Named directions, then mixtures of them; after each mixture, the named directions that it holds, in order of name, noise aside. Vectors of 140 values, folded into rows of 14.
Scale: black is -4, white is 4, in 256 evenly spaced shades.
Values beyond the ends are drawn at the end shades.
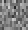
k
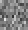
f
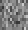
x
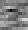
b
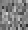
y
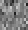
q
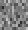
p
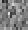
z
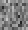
p.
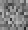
x, y.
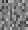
p, z.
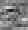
b.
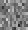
p.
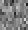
q.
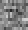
b, y, z.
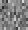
f, p, z.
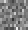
k, y, z.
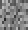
f, y, z.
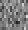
x.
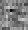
b, x.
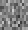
k, p.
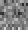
b, f, q.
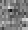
b, k.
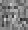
b, f, q.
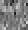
q.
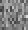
x.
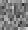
b, f, p.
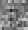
b, p.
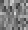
q, x.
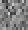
x, z.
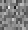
k.
